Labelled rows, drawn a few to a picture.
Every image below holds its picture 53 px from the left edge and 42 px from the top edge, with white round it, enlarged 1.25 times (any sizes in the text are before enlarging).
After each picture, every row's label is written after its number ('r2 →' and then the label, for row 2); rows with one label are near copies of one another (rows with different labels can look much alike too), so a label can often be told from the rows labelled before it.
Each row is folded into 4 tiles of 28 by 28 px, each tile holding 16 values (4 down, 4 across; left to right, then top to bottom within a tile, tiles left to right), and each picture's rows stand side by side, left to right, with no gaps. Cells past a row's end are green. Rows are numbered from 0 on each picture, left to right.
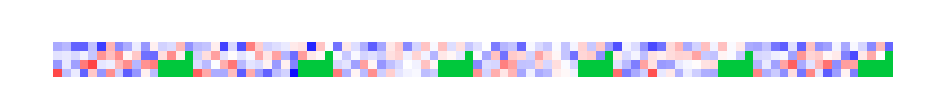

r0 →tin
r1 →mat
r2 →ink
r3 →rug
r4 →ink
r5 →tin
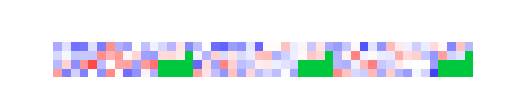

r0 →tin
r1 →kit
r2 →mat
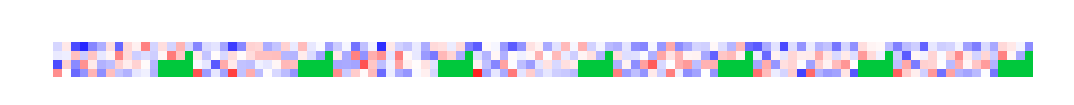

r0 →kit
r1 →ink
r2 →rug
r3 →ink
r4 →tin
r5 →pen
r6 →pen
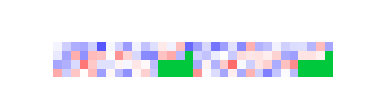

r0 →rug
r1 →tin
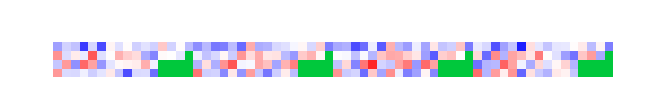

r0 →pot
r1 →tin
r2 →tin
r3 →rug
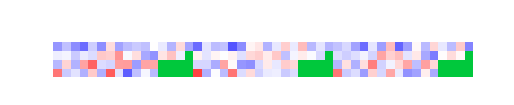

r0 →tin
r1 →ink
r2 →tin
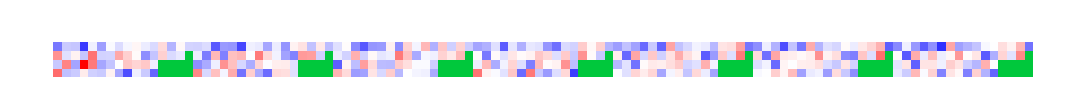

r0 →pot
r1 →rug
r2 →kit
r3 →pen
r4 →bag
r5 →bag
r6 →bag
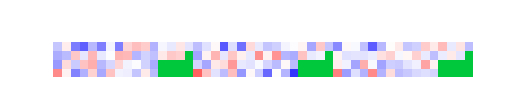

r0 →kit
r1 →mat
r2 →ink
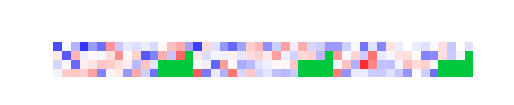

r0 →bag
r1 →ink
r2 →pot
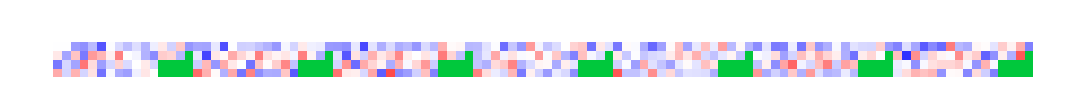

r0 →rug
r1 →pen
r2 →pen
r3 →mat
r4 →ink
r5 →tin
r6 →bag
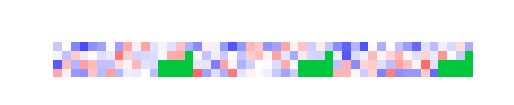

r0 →kit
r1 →ink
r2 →pen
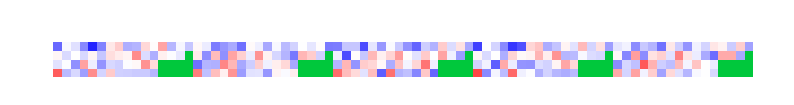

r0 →ink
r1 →rug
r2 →pen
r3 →ink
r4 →rug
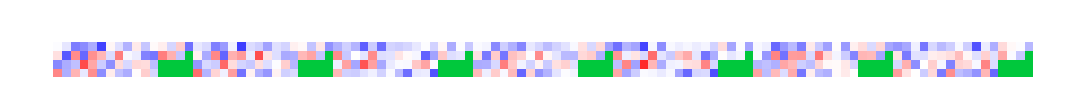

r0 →rug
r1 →rug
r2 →pot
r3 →rug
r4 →pot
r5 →rug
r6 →pen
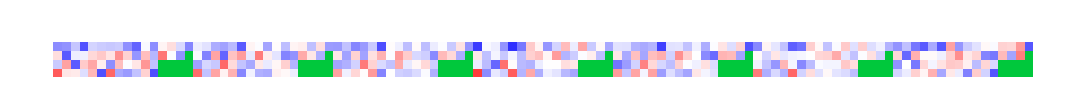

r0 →pen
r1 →rug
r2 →rug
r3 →ink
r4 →rug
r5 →ink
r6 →bag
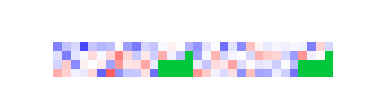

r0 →pen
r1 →mat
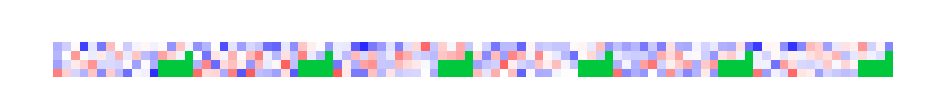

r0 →mat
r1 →pen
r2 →kit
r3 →rug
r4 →tin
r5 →ink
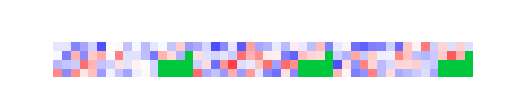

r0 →rug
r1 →tin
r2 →kit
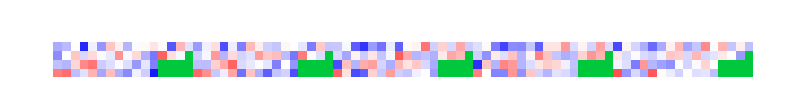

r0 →mat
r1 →mat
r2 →kit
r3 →kit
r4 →ink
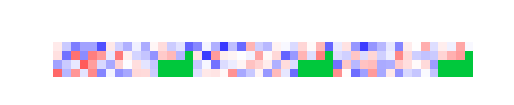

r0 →rug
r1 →bag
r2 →kit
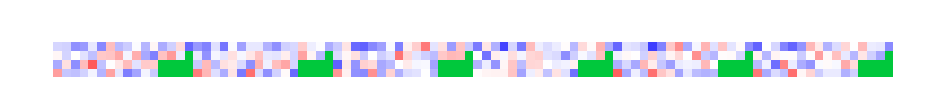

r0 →tin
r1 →pen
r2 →kit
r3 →bag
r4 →ink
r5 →ink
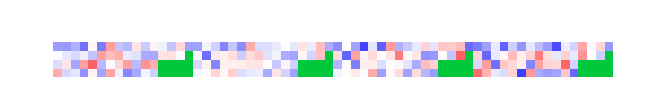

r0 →tin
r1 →bag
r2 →bag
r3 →pen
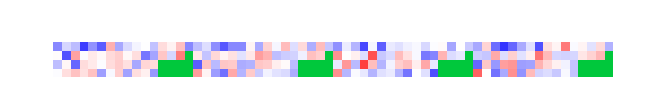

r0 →bag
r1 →kit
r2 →pot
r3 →kit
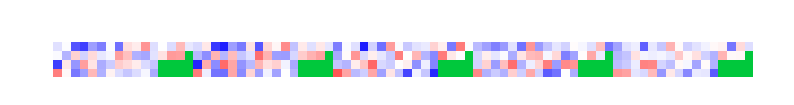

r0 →kit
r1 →kit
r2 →mat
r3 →tin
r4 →mat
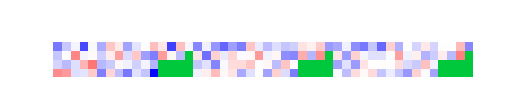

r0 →mat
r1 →bag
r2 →bag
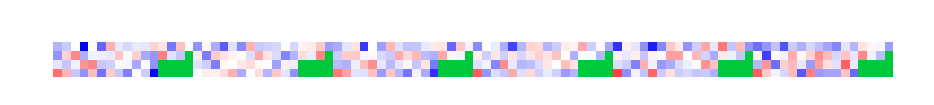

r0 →mat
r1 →bag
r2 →mat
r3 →ink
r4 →ink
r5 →pen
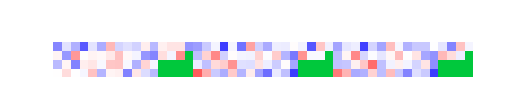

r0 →bag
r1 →mat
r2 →mat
